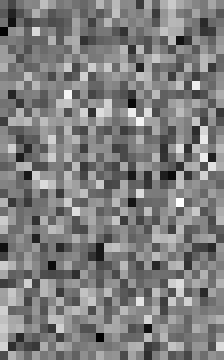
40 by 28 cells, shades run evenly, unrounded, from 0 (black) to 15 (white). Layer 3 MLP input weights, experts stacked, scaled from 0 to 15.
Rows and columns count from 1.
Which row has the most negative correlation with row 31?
14
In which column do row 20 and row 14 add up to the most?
18
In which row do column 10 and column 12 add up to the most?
24
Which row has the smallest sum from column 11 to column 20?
5
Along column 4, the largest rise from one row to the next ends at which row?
32
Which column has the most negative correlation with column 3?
26
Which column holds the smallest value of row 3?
2
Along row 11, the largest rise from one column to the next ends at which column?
9
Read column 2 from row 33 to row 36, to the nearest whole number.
12 11 6 10
